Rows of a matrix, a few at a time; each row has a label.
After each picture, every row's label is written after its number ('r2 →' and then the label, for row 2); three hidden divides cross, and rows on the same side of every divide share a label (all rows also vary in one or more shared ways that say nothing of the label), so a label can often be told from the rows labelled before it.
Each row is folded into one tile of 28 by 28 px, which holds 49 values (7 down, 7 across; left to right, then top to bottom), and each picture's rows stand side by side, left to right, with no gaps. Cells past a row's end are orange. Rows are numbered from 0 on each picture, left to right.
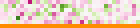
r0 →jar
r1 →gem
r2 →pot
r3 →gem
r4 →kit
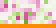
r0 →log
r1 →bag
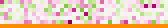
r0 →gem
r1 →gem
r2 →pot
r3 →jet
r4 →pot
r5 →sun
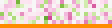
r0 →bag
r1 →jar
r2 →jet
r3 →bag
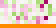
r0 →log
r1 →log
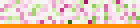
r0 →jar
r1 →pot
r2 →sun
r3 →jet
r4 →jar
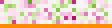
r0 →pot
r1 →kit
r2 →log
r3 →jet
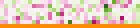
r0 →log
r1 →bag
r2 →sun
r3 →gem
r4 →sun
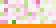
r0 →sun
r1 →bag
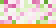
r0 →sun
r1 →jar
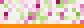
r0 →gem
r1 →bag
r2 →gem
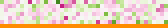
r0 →sun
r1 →pot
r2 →sun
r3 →pot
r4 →jet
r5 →kit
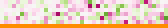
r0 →log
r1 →log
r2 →jet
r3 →log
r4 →pot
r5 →jar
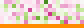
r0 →jar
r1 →jar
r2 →bag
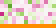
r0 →jet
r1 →sun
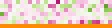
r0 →bag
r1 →pot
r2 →pot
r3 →gem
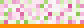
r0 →kit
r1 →jar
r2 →gem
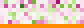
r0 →gem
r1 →gem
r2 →pot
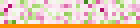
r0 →sun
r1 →jet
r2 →bag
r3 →kit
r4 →jet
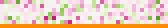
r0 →pot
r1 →log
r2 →pot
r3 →log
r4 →jet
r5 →jar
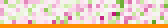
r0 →pot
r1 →gem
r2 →jet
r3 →log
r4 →jet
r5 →sun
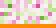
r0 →jet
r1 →bag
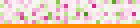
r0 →bag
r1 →log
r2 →bag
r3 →bag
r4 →kit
